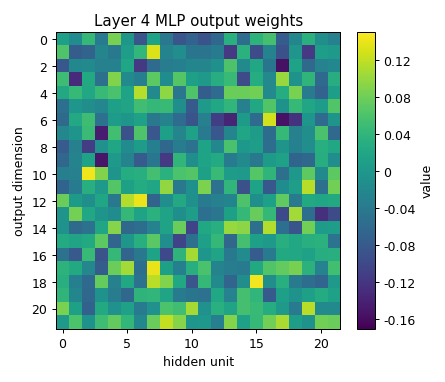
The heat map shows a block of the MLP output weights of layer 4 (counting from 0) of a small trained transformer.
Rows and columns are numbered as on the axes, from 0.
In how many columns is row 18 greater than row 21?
6
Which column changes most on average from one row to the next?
7
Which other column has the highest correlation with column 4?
13
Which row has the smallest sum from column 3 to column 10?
9
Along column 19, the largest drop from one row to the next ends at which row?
1
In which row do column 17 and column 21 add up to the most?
21
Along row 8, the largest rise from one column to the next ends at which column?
3
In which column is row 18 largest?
15
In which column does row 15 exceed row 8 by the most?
2
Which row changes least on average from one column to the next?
5
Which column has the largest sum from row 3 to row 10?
4
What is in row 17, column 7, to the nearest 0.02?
0.14
